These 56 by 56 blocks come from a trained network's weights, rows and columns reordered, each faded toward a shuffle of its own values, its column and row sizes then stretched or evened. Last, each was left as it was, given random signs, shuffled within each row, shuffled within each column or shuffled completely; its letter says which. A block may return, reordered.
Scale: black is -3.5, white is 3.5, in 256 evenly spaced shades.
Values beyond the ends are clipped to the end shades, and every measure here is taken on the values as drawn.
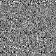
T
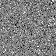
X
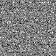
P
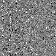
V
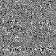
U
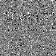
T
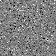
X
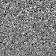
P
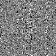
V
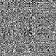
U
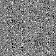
V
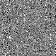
V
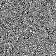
X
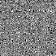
T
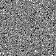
V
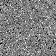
X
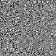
U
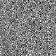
V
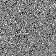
X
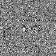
T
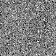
V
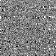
T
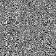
T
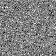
X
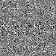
T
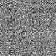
U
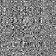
U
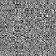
U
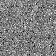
X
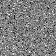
X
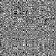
U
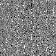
V
